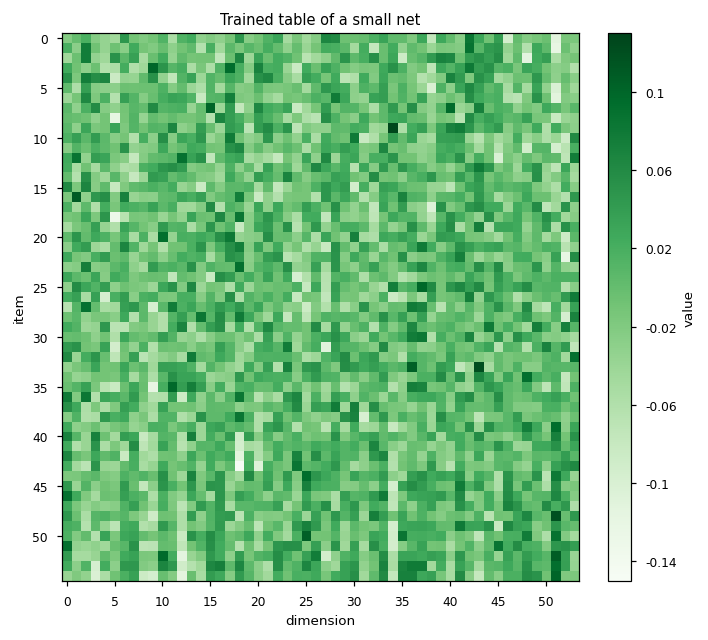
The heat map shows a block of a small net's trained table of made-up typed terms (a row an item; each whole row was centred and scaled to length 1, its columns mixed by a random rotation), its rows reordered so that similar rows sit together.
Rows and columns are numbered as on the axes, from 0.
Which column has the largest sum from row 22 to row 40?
28
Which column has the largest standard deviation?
51
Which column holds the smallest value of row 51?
34
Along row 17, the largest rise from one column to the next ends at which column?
39
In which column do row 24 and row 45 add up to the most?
16
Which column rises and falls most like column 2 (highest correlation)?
31
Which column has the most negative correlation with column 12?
7
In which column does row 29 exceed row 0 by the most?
46
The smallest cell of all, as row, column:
43, 18
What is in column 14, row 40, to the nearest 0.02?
-0.04
